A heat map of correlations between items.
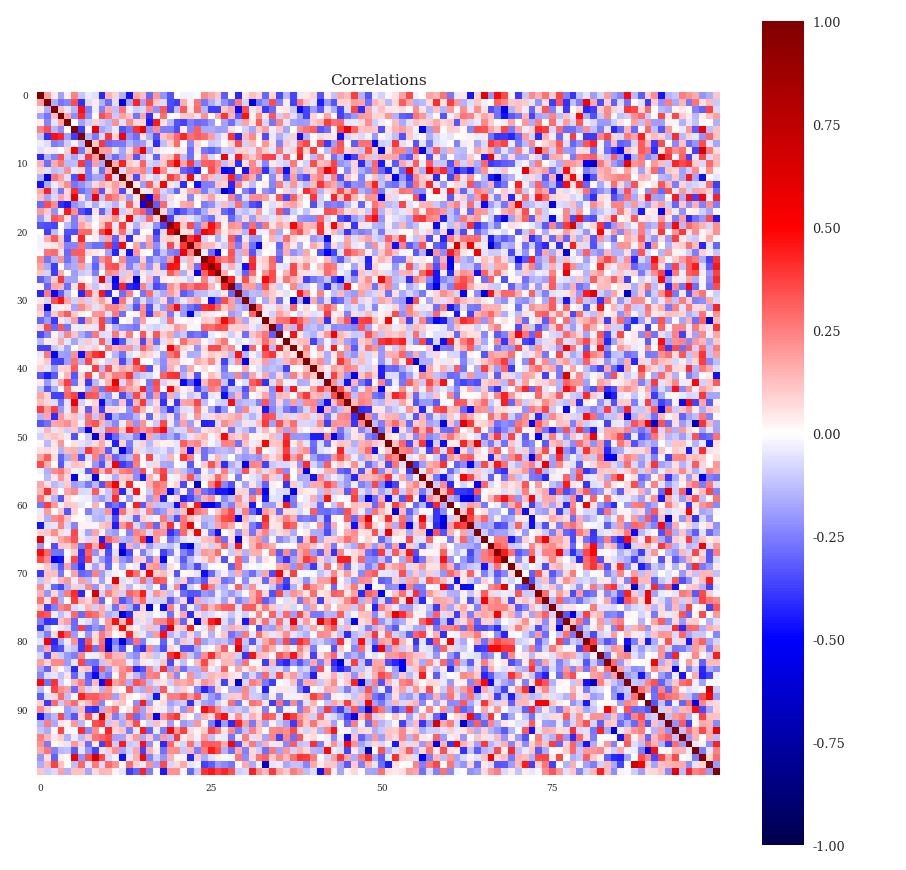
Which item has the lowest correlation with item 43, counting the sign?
50
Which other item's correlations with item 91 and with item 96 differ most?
48
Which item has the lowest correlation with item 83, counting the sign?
44
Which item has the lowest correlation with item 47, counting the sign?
86
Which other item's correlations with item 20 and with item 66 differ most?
10
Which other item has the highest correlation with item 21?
23
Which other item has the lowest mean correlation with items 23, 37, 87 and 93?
72
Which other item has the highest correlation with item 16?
70
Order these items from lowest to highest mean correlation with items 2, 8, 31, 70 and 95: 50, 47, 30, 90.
47, 50, 90, 30
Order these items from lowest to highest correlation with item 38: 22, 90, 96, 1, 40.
90, 22, 40, 96, 1
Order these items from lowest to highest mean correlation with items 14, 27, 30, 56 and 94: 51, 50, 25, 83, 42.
25, 42, 83, 50, 51
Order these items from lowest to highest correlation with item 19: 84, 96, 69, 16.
84, 16, 69, 96
